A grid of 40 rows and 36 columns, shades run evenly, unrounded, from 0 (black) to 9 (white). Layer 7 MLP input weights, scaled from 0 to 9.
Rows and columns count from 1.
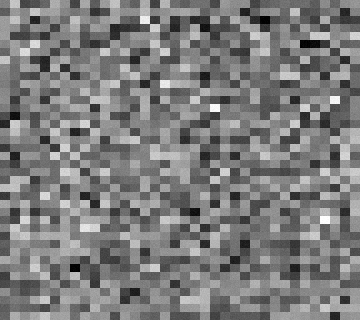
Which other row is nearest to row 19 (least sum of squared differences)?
21
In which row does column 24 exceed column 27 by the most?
3
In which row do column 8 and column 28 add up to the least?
34
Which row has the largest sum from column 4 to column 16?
30
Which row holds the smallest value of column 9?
25
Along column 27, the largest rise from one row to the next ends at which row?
5
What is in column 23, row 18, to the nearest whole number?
4
